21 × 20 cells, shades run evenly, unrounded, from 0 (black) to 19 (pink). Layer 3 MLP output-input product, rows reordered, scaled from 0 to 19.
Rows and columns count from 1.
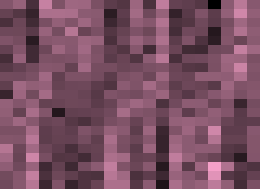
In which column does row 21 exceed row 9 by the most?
9
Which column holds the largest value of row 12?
11
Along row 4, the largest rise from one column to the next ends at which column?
18
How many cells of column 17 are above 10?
10
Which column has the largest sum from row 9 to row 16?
3
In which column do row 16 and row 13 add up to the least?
5
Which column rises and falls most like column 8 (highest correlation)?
7
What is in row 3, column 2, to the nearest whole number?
8
